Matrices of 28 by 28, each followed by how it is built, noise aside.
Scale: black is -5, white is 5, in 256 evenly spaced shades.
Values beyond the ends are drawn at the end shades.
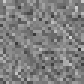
Toeplitz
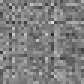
low rank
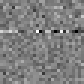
uneven rows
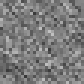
Toeplitz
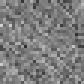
Toeplitz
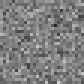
noise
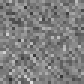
Toeplitz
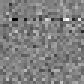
uneven rows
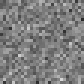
noise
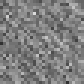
Toeplitz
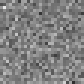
noise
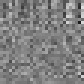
low rank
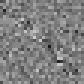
banded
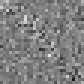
banded
